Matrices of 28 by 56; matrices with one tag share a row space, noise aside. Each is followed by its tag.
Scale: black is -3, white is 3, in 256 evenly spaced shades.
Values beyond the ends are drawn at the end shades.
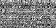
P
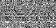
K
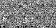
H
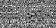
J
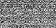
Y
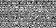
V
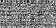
J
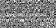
K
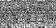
J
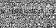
K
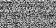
J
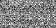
K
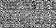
P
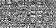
J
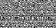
V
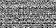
V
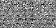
H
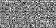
K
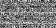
H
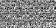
K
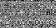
K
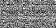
H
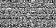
J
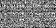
Y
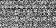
V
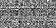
V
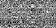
J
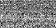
Y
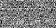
Y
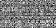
K
